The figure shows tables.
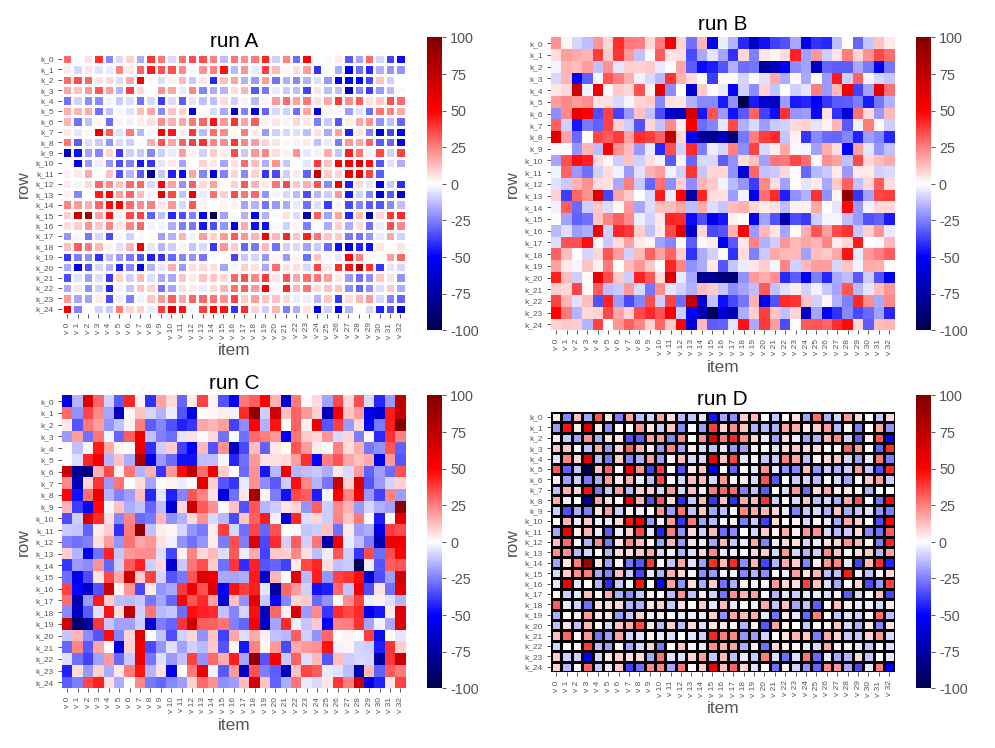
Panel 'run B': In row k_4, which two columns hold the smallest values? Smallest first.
v 13, v 17
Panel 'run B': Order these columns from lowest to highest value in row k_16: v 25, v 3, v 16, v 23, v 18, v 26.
v 16, v 3, v 23, v 26, v 25, v 18
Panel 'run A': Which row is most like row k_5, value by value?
k_16
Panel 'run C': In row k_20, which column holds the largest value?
v 7
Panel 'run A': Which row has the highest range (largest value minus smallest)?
k_15
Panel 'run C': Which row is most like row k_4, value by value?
k_5
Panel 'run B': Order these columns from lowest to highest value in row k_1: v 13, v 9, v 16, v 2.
v 13, v 16, v 9, v 2
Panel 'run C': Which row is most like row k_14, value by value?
k_23
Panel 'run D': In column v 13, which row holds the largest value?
k_10
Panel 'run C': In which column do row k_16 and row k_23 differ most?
v 28
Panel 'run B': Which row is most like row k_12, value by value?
k_21
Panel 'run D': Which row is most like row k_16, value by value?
k_11
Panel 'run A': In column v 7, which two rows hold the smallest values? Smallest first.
k_20, k_10
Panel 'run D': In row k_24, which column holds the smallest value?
v 32
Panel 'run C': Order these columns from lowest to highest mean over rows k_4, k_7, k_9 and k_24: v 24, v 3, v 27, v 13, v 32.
v 24, v 27, v 32, v 13, v 3
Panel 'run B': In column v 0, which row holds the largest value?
k_8
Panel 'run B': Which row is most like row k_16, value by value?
k_24
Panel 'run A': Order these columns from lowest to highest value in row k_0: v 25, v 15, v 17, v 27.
v 27, v 15, v 25, v 17
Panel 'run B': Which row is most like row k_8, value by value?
k_23
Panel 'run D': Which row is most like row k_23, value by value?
k_6
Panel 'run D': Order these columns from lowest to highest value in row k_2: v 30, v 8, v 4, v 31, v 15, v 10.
v 8, v 4, v 30, v 10, v 31, v 15
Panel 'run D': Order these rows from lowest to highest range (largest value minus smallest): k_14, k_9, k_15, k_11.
k_9, k_15, k_11, k_14
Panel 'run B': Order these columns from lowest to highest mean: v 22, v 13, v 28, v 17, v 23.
v 17, v 13, v 22, v 23, v 28
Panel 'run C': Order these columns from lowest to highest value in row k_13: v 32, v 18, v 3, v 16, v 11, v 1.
v 3, v 1, v 11, v 18, v 16, v 32
